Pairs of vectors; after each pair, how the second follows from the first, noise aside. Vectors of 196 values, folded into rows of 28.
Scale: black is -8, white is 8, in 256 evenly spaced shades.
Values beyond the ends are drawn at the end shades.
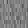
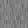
shrunk.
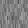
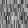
negated, scaled up.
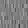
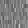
negated.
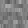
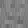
reversed, negated, shrunk.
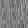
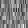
negated, scaled up.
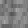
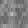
negated.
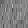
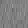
shrunk.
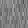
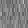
negated.
